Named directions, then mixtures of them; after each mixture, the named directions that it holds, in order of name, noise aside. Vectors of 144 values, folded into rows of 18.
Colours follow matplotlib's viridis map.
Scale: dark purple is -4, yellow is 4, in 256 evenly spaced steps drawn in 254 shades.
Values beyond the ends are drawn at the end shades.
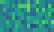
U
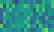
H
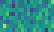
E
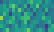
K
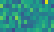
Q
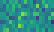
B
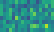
K, U.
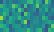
K, Q.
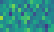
K.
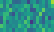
E, H.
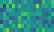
B, H.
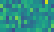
Q.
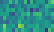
B, E.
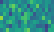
K.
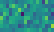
B, K, Q.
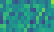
E, H.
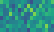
K.
